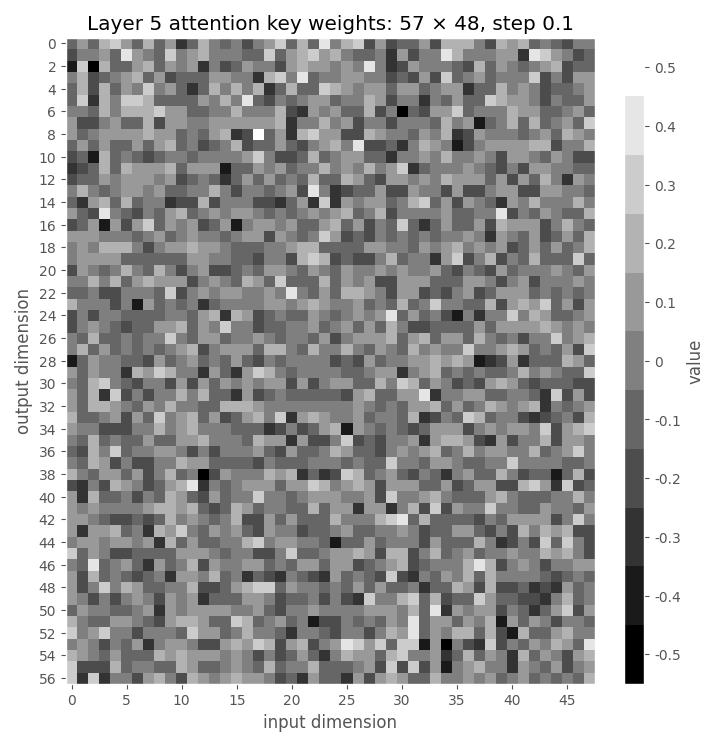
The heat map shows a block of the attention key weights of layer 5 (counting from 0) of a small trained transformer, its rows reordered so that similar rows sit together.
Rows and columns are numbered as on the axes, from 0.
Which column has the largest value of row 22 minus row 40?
20
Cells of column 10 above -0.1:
39
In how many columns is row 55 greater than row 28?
21
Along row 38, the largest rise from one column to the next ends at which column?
25
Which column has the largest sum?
9
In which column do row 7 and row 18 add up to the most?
47
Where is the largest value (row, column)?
8, 17
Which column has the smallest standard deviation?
13
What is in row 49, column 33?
0.2
